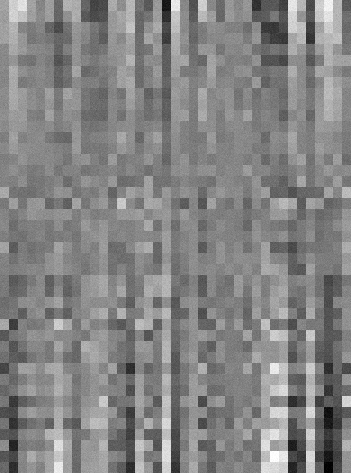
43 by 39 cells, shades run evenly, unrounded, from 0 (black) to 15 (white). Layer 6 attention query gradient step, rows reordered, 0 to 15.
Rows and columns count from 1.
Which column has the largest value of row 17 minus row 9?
17
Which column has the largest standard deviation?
37
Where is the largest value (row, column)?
42, 31
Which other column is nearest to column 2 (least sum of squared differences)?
33
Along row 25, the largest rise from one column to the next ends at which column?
35
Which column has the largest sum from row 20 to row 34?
19
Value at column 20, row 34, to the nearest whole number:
5
